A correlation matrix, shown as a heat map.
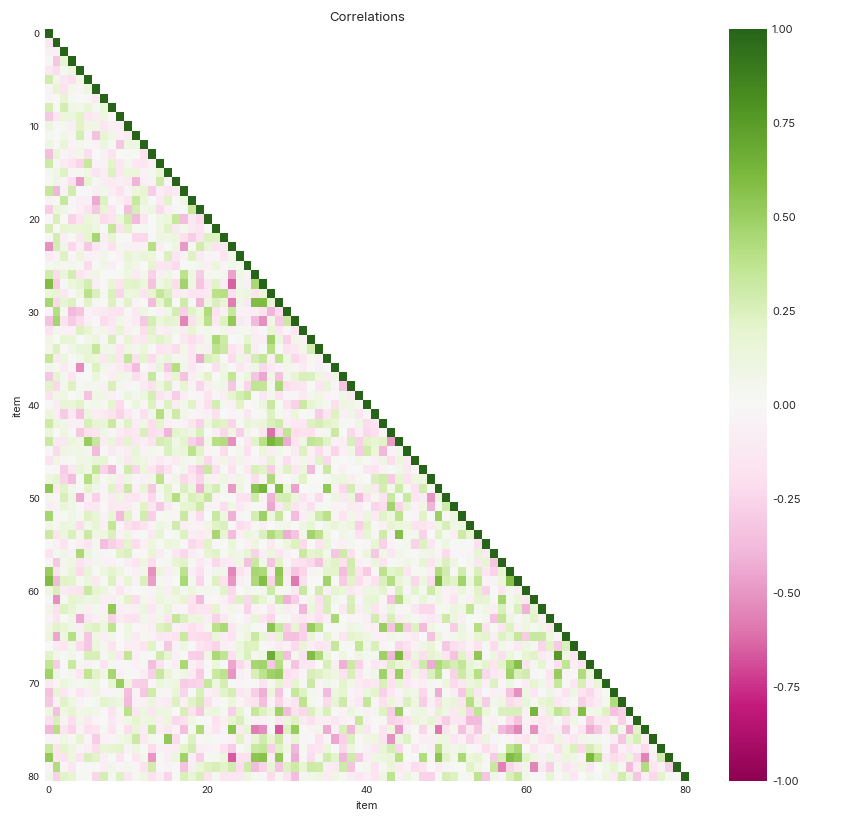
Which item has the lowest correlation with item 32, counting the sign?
62
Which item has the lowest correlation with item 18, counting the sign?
6
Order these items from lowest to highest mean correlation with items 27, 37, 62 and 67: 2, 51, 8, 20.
51, 20, 2, 8
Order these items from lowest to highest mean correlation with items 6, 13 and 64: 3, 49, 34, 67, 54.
49, 3, 54, 34, 67
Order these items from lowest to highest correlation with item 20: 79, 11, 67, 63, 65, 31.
11, 65, 63, 67, 79, 31
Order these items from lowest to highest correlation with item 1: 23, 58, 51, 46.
58, 51, 46, 23
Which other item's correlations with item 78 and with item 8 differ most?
47
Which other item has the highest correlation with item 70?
9
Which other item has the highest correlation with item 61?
73
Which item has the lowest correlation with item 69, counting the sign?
23
